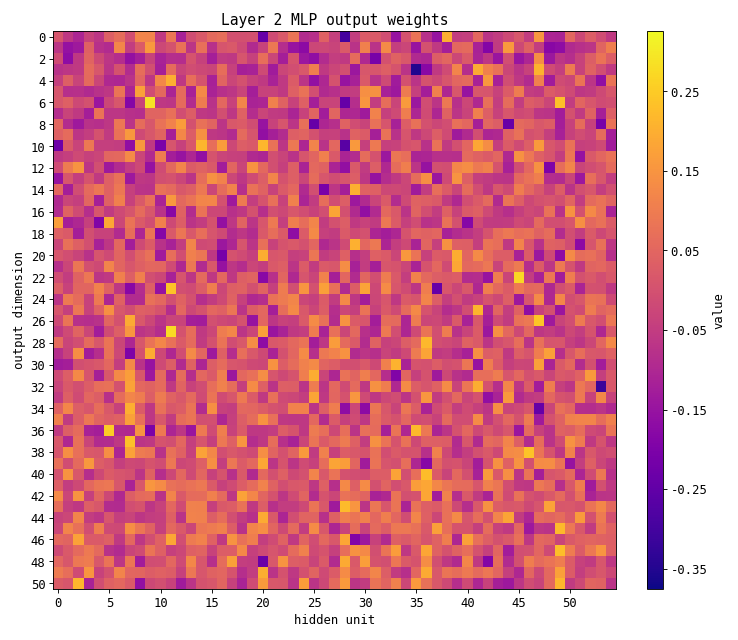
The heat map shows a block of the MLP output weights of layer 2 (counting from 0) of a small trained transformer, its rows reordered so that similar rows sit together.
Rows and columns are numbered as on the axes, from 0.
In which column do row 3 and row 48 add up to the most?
47
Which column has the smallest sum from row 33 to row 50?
6
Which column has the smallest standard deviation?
22
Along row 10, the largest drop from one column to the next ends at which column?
28
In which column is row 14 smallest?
26
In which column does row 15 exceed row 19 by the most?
11
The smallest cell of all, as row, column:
3, 35
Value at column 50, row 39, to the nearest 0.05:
-0.15
